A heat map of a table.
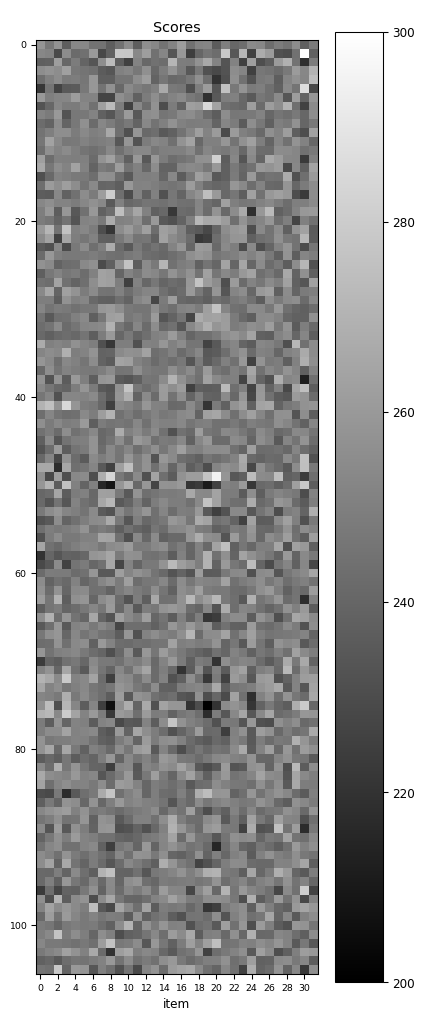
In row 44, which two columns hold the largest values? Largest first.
9, 18
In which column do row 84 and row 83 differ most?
17
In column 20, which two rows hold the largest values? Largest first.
49, 13
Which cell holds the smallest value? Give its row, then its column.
75, 19
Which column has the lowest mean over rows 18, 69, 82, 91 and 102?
8
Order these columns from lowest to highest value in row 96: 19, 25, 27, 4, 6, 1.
27, 4, 1, 25, 6, 19
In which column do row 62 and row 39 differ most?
30
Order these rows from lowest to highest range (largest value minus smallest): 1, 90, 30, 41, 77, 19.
90, 30, 77, 19, 41, 1
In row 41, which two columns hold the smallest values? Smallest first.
19, 8
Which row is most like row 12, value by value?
37
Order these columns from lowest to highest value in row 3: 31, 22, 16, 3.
16, 22, 3, 31
